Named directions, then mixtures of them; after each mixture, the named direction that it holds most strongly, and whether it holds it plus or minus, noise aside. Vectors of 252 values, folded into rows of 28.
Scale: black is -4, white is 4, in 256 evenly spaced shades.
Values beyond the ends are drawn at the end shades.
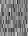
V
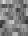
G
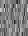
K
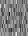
V, plus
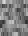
G, plus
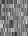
V, minus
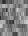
G, minus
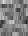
G, plus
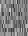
V, plus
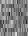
V, plus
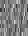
K, minus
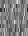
K, minus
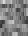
G, plus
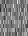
V, minus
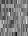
V, minus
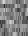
G, plus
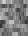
G, plus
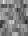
G, plus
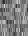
K, minus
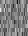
K, plus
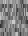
G, plus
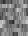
G, minus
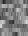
G, minus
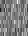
K, minus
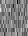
V, plus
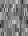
K, minus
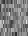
V, minus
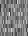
V, minus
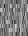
K, plus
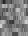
G, minus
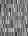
V, minus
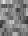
G, plus
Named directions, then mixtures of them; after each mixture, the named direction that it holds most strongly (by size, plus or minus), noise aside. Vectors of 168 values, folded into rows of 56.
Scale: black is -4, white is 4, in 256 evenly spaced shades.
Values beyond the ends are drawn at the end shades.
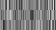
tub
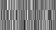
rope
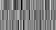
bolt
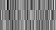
rope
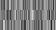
tub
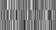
rope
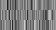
rope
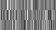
rope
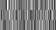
rope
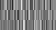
bolt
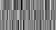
bolt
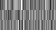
bolt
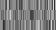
tub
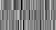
bolt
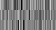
bolt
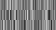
rope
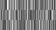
rope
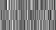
rope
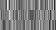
tub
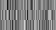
rope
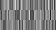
bolt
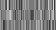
tub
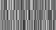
rope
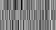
bolt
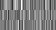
bolt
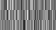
rope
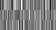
bolt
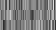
tub
